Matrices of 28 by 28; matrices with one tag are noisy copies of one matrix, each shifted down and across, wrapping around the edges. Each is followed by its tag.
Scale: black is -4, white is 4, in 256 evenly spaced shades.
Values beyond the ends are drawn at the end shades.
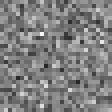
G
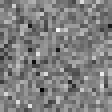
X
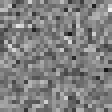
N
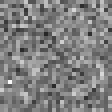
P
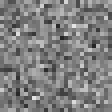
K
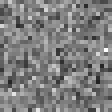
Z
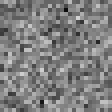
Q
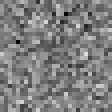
Z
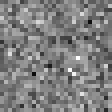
Q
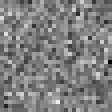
Z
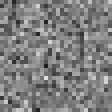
K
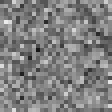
Q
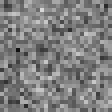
G
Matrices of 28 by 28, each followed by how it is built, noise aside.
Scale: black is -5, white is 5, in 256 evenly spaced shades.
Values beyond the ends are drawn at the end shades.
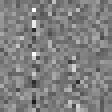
uneven columns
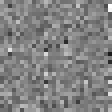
uneven columns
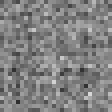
blocks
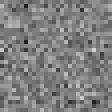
low rank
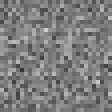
repeating columns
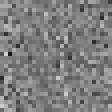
uneven columns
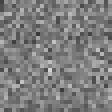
repeating columns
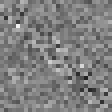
banded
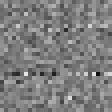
uneven rows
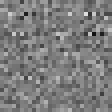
uneven rows
